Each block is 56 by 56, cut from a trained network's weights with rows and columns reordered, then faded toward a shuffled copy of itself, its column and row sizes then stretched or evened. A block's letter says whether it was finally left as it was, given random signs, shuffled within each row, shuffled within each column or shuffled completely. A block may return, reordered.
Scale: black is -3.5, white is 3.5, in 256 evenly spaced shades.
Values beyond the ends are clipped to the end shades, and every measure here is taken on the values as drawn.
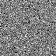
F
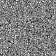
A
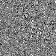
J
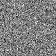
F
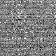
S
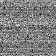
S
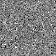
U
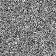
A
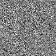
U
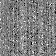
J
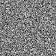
J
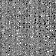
S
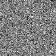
U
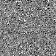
U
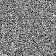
F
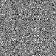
S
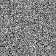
U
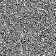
U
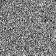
A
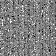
J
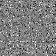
U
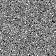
F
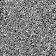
J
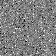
F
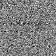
A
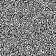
F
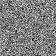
A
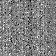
J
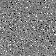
A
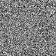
U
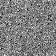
F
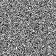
F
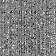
S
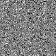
U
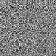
S
